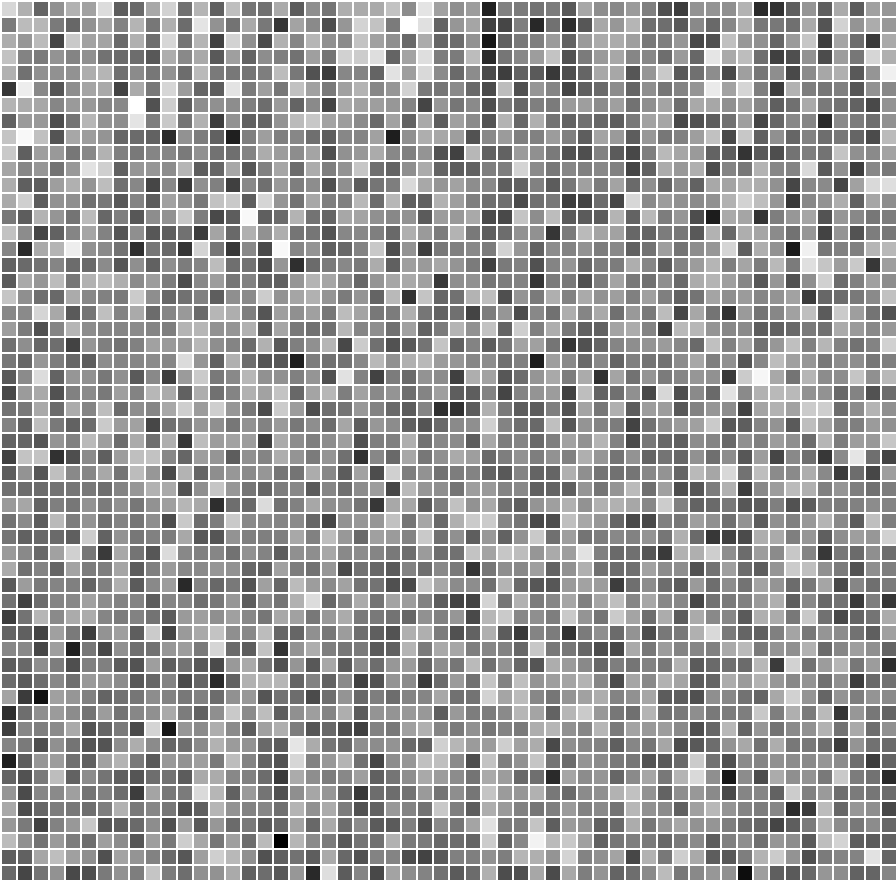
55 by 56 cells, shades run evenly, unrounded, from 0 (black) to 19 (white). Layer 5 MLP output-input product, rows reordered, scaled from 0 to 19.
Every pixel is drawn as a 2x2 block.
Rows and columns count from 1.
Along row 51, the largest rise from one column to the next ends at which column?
52
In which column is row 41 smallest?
5
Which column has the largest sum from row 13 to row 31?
51
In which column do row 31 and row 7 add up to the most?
9
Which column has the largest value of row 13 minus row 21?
17
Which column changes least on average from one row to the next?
38
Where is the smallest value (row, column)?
53, 18
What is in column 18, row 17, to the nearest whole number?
11
